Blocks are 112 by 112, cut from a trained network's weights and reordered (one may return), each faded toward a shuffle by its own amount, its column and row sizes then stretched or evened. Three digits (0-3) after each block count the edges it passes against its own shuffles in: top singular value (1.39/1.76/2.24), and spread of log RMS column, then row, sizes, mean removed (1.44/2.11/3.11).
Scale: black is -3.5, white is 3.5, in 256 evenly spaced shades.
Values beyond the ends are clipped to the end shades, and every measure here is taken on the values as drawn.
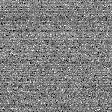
2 0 0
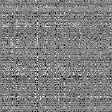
3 3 2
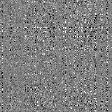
1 3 2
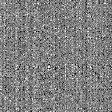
2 1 2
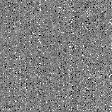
0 2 1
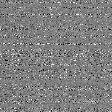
0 1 3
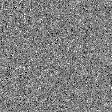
0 1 0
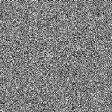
2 1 1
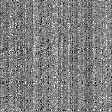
3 2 2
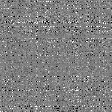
0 2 3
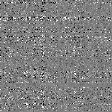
0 2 3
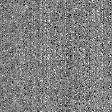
1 2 0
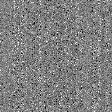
0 2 0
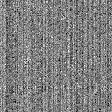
3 1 1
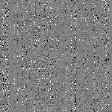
0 3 1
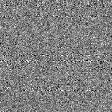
2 0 2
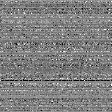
3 1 3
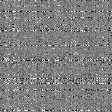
2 0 3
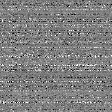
2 1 3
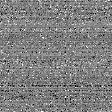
2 1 2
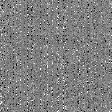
0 3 0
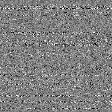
1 0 3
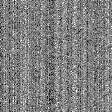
3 2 0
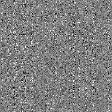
1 3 1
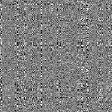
3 3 2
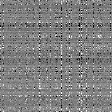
3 3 2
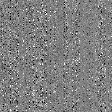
0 3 0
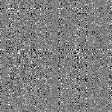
2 3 2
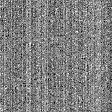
3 0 1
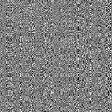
3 3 0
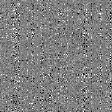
0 3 2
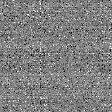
1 1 0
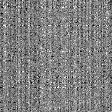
3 0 2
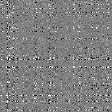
2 3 3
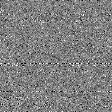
1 0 2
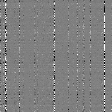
3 3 0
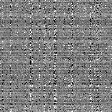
3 3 0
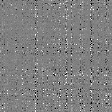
1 3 2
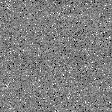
0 1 0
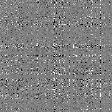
1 3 3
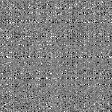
2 1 3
